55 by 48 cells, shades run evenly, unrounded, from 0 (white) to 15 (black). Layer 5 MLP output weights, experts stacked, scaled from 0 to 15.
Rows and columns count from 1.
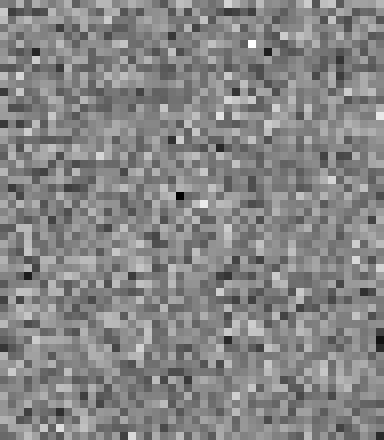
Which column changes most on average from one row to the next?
3
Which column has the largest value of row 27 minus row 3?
14
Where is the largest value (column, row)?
23, 25
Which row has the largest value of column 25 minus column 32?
6
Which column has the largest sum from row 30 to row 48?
20
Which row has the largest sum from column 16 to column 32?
2
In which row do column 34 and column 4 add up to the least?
17
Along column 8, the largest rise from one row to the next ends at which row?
55
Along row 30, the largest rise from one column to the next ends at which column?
5
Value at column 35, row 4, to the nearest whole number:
6
